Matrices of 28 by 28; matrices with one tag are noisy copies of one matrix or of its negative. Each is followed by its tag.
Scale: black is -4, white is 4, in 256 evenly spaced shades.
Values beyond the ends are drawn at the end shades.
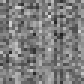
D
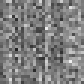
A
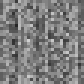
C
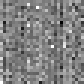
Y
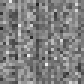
C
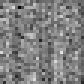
D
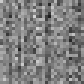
A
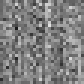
A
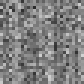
D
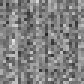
C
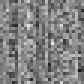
C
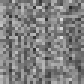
A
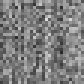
A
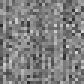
Y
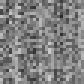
D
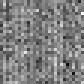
Y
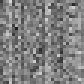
A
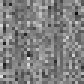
Y
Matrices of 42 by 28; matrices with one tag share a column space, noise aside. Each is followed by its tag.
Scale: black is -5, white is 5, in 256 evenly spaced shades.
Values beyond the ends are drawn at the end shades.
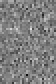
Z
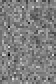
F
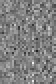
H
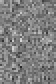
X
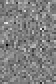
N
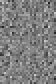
F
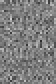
N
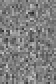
X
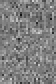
Z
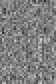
X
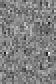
H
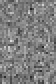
X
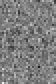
X
